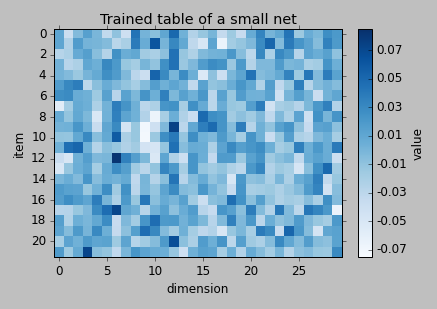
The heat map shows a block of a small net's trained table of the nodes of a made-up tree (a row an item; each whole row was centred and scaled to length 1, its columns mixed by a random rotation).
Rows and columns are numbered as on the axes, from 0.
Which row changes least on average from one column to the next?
3
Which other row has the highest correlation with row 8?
9
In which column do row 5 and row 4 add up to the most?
10
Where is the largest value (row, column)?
12, 6
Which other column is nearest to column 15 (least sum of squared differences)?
17
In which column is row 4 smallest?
15
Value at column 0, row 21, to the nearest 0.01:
0.02
